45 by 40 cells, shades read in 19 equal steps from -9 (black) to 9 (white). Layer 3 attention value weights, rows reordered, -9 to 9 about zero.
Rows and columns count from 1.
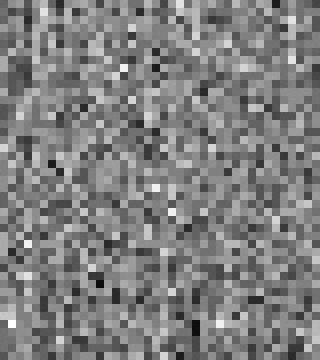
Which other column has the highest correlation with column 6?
23
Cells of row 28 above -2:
27
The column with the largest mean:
5
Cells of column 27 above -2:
32
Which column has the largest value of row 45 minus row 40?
30
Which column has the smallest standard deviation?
34
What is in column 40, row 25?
2
